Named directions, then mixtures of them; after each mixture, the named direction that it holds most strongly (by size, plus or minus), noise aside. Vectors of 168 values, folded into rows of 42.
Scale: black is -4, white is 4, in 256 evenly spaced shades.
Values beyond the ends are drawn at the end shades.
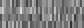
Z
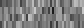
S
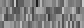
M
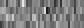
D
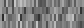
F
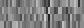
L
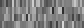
S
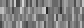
D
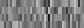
L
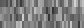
S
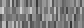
Z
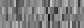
L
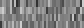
Z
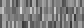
Z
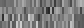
F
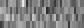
D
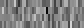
L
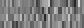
L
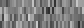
S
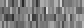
D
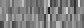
L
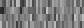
Z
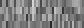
M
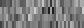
S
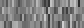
L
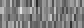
Z
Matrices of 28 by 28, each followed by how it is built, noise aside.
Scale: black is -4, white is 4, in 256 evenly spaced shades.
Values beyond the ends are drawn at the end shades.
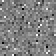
sparse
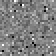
sparse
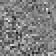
lower triangular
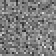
noise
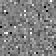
sparse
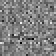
uneven rows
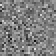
lower triangular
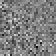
lower triangular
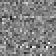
uneven rows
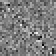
banded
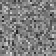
noise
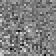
lower triangular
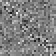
banded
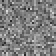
noise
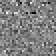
uneven rows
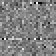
uneven rows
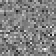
uneven rows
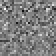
uneven rows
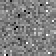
sparse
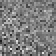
lower triangular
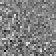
lower triangular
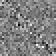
banded
